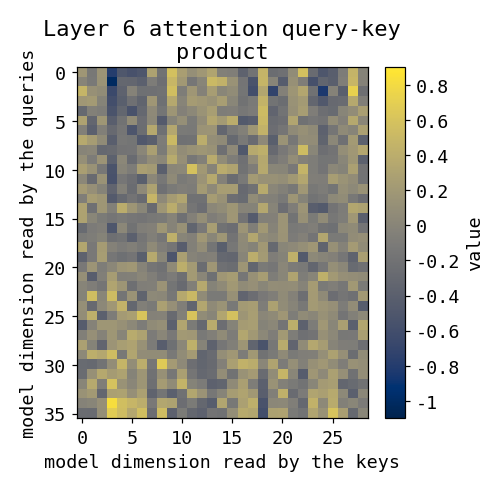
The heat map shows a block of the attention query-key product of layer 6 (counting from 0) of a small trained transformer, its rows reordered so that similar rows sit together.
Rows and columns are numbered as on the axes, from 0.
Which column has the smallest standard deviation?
26
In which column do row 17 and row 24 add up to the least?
5
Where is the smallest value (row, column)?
1, 3
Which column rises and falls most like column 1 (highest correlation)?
11
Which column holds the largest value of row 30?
8
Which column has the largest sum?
18
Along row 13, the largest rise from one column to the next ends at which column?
7
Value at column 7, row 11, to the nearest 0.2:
0
